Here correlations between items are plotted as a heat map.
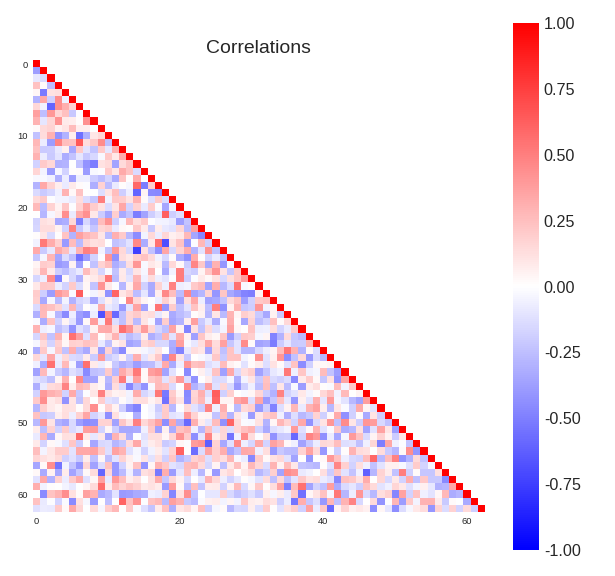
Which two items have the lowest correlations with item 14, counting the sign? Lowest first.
26, 18
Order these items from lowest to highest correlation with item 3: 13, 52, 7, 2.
2, 13, 52, 7
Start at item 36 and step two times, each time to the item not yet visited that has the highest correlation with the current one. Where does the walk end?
30
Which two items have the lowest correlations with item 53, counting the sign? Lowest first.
24, 48
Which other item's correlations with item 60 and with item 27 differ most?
50
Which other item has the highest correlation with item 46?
25
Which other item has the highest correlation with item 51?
57
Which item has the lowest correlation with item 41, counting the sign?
62
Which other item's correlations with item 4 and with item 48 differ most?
1
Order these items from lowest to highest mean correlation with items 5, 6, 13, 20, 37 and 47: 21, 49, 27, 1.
21, 27, 49, 1
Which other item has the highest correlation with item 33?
13
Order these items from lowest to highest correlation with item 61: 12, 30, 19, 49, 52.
49, 30, 52, 19, 12
